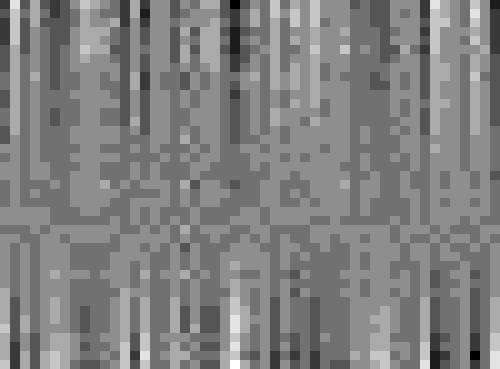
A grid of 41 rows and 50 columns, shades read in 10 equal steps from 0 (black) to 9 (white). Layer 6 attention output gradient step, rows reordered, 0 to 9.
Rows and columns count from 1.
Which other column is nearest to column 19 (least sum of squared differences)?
11
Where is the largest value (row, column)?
41, 24
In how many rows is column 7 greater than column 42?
12
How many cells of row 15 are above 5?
3
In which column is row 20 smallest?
50
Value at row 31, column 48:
3
